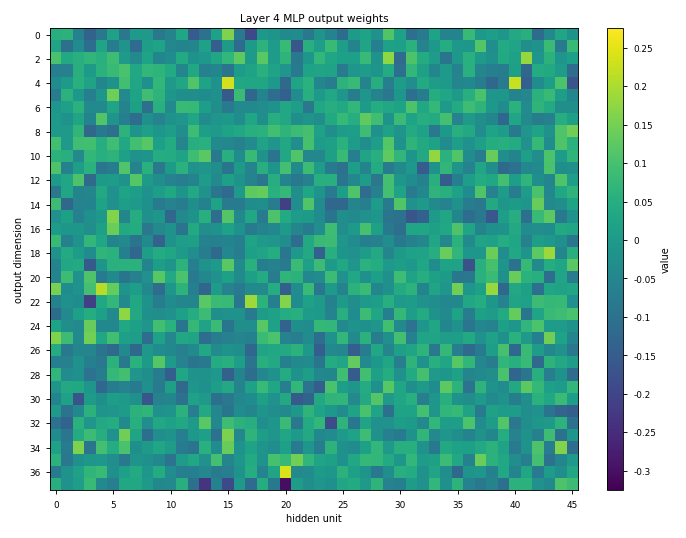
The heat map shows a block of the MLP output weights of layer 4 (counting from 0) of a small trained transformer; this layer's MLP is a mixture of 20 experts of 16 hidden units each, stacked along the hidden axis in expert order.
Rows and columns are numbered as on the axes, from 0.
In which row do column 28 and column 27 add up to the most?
7
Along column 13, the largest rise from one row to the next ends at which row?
22
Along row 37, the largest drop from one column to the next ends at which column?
20
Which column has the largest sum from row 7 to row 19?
45
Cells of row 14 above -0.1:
42
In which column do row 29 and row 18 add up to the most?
34
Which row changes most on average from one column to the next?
21
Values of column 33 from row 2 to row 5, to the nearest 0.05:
0 -0.05 0 0.05
